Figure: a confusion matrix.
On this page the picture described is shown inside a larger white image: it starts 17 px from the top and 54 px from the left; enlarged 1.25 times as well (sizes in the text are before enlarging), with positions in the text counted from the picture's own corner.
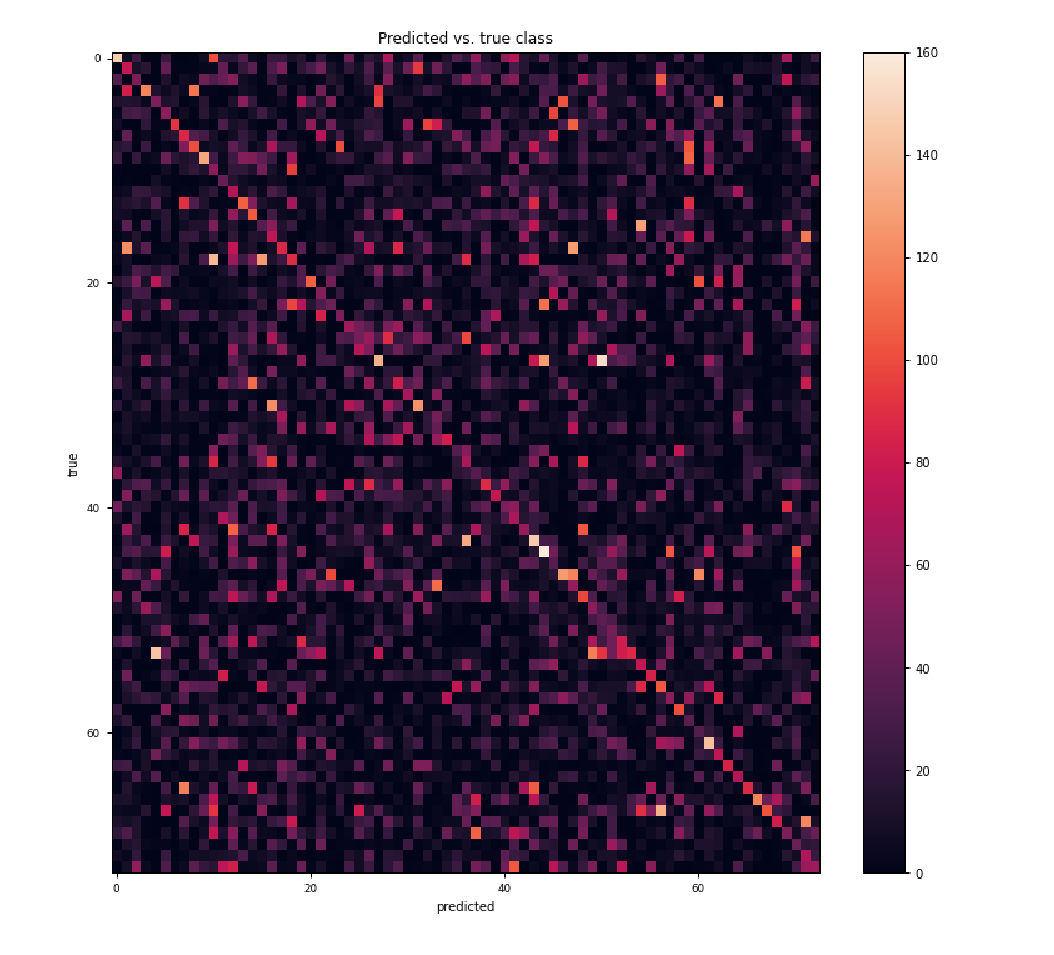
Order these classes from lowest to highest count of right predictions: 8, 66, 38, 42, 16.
42, 16, 38, 8, 66
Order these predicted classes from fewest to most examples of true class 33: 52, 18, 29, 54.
18, 54, 29, 52
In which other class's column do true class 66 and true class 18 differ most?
15
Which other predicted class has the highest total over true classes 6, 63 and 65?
32
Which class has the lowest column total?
63
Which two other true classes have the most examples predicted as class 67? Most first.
53, 66
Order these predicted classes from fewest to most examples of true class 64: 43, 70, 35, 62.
35, 43, 62, 70
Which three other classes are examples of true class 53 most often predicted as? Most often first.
4, 49, 50
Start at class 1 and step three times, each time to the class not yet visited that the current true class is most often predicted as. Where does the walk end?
71
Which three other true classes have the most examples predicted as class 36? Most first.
43, 25, 18
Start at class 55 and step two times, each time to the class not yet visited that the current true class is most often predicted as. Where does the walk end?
72
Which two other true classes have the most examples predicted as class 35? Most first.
56, 7
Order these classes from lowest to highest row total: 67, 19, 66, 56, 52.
19, 56, 66, 52, 67
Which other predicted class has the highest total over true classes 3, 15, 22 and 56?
54
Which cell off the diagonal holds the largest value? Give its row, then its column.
27, 50
